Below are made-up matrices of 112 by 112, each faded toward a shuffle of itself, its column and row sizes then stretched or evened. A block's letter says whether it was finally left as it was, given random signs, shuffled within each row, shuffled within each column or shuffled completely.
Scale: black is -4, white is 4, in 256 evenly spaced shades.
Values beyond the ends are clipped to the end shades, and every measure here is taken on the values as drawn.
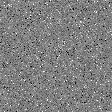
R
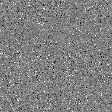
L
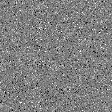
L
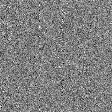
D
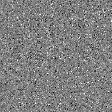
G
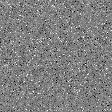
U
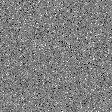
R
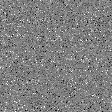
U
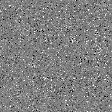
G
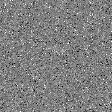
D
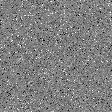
R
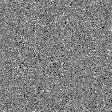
L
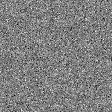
R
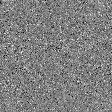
U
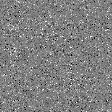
L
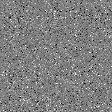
L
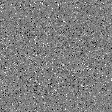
L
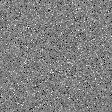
R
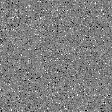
G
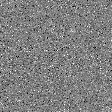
U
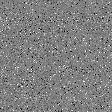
U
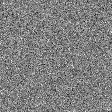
R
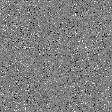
L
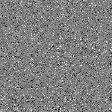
L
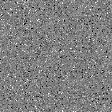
G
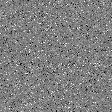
U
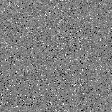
G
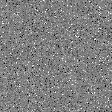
D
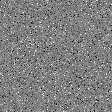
R
